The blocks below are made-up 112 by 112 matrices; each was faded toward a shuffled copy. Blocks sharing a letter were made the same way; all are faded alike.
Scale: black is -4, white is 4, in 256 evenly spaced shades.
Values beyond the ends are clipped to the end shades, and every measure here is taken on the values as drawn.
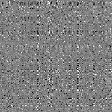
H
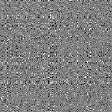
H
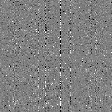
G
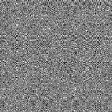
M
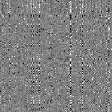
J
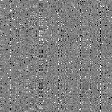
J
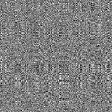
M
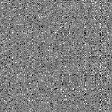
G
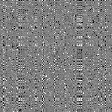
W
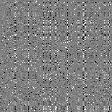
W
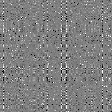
W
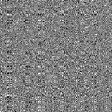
M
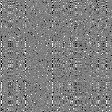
W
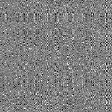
J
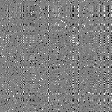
W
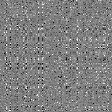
H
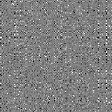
H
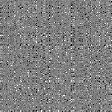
H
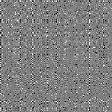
W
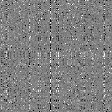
J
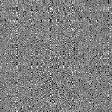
G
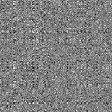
M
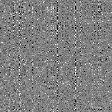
G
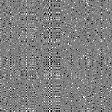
W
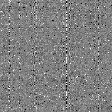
G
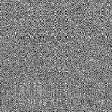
M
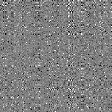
H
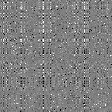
W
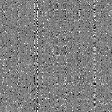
G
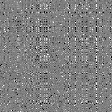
W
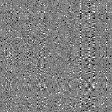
J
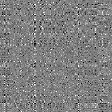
H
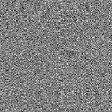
M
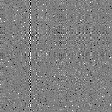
W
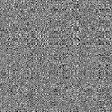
M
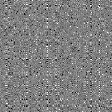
H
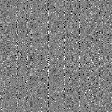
G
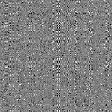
J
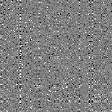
H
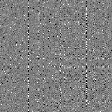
J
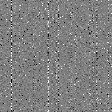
G
